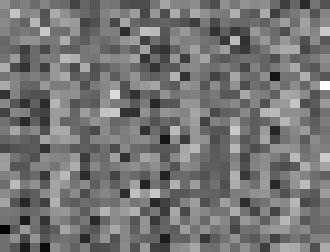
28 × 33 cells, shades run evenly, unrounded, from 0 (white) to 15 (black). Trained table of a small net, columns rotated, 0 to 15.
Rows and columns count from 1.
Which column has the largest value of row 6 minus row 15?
24
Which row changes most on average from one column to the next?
21
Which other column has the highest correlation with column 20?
9
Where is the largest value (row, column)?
26, 1
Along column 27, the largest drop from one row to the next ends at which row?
13
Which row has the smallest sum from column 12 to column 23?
2
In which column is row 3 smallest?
4
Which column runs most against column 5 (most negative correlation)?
29
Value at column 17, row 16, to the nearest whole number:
14
